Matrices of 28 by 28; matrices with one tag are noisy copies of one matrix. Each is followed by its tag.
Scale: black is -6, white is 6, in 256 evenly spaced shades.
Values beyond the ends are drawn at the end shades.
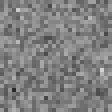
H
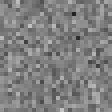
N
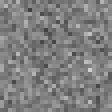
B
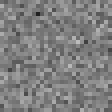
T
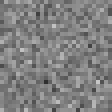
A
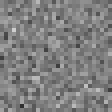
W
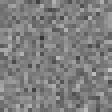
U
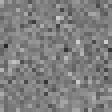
A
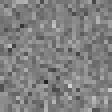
A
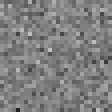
T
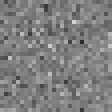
W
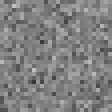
B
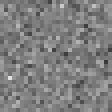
T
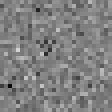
H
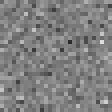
U
